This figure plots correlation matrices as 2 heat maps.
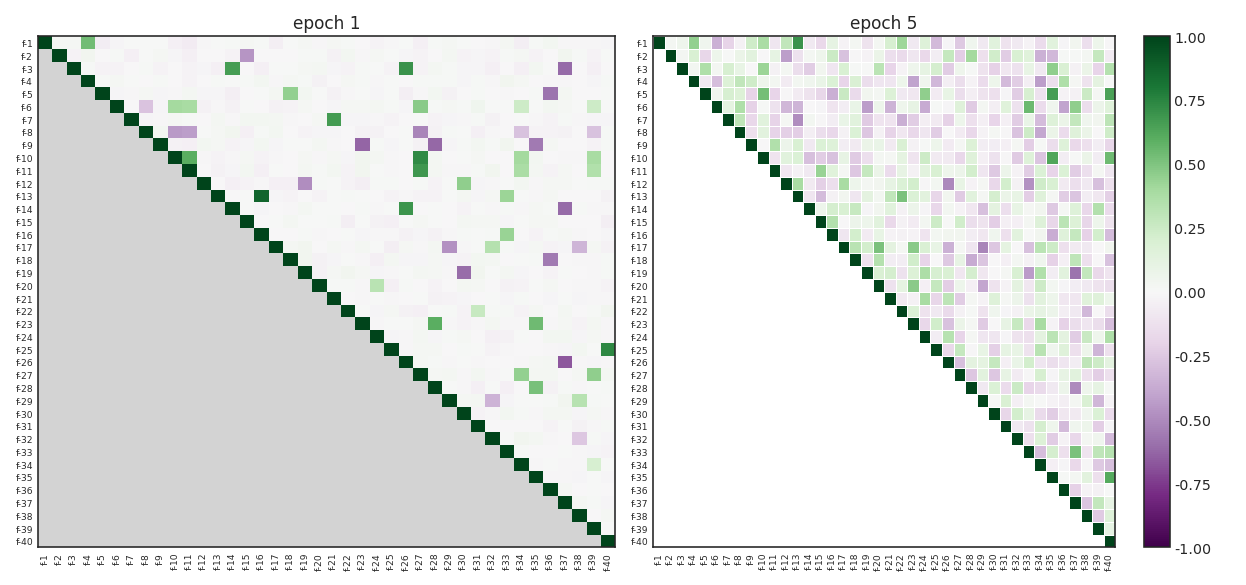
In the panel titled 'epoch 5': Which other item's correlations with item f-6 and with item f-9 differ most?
f-33
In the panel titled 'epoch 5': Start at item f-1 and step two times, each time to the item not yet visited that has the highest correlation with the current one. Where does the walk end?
f-22
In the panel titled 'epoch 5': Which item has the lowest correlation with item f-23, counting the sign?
f-4
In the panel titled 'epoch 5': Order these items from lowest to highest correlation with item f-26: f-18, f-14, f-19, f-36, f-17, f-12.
f-12, f-17, f-18, f-36, f-14, f-19
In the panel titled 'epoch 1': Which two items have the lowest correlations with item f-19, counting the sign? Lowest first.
f-30, f-12
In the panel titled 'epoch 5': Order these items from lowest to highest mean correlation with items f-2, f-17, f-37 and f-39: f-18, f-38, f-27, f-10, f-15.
f-38, f-27, f-10, f-15, f-18
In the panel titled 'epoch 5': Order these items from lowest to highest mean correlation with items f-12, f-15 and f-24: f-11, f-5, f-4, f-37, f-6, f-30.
f-6, f-30, f-37, f-4, f-5, f-11
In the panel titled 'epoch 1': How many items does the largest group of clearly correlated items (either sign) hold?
7
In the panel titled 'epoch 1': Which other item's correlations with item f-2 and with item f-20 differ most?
f-15
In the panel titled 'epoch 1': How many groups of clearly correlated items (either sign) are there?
13
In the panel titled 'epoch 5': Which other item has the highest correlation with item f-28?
f-2
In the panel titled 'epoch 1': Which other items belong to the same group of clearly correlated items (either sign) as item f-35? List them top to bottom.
f-9, f-23, f-28
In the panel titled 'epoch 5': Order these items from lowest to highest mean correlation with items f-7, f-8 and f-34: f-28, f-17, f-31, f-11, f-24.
f-28, f-11, f-24, f-31, f-17
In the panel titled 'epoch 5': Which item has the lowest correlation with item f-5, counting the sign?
f-16
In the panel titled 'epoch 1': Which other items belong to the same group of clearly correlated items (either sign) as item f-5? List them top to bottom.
f-18, f-36
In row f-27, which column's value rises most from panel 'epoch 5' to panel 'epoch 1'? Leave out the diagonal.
f-10
